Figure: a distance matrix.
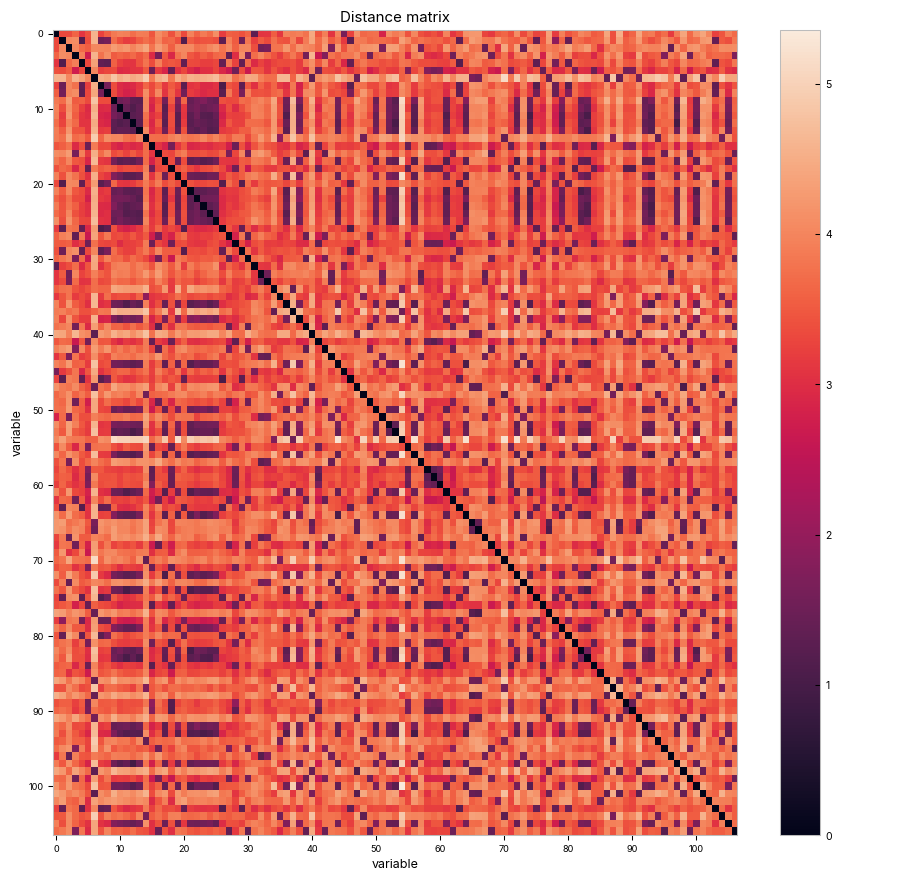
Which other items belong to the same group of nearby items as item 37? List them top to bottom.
34, 54
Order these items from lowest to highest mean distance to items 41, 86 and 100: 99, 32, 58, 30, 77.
58, 77, 99, 30, 32
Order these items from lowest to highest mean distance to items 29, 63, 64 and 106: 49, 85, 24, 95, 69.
24, 49, 95, 85, 69
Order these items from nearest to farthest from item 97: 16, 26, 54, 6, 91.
26, 16, 91, 6, 54
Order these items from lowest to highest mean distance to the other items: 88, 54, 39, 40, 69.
39, 69, 88, 40, 54
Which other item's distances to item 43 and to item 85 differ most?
102
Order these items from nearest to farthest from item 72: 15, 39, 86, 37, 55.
15, 55, 39, 86, 37
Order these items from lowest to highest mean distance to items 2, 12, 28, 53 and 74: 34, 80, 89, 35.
89, 35, 80, 34
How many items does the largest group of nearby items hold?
31
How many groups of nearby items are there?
10
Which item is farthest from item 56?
54
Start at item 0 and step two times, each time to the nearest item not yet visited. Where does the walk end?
45
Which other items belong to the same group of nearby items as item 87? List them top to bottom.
14, 35, 48, 70, 94, 104
